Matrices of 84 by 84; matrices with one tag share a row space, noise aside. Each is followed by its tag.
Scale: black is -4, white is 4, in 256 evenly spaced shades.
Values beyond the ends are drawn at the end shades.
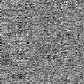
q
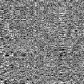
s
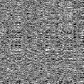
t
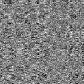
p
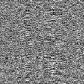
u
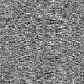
u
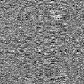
u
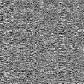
s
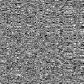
t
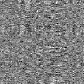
u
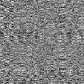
s
